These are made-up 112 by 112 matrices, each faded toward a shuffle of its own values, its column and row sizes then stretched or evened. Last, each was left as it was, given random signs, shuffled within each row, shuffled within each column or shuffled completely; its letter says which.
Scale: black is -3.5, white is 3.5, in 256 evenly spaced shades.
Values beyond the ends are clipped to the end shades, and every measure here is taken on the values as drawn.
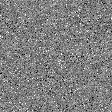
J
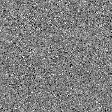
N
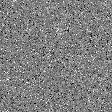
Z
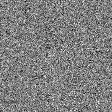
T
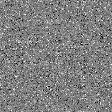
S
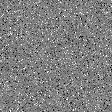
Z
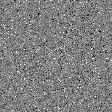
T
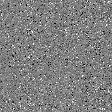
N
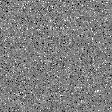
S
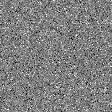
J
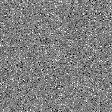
S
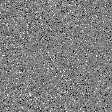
N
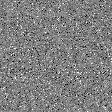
J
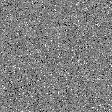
T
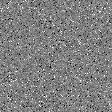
N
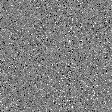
T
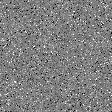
Z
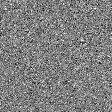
J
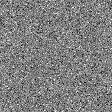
Z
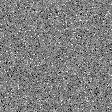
Z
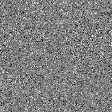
S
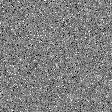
Z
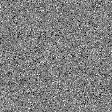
N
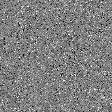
T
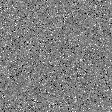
Z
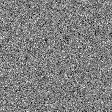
J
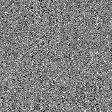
S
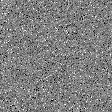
Z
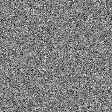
N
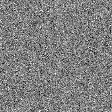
T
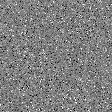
Z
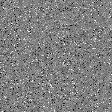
S
